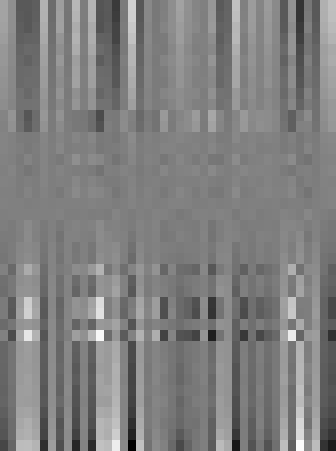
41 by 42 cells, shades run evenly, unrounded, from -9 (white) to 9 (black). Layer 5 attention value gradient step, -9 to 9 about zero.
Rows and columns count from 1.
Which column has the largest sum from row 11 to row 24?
13
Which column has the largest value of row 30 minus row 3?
17
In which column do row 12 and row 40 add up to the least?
38
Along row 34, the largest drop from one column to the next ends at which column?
18
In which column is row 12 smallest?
27
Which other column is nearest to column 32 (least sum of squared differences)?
8
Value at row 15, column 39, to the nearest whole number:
1
